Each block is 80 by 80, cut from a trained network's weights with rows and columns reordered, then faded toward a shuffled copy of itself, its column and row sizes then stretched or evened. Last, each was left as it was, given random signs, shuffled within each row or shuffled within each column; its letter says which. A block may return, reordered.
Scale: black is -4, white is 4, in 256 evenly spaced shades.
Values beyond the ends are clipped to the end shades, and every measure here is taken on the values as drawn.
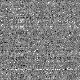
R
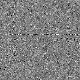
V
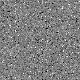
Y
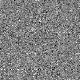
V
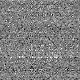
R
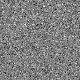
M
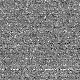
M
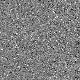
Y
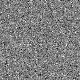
M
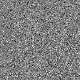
V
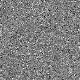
Y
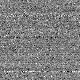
M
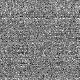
R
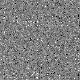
V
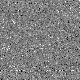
M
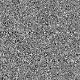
V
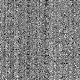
R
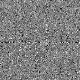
V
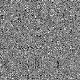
R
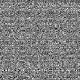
R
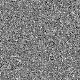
Y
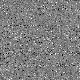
M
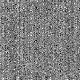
R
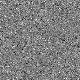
M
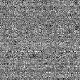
R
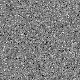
M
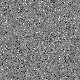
Y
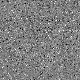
M
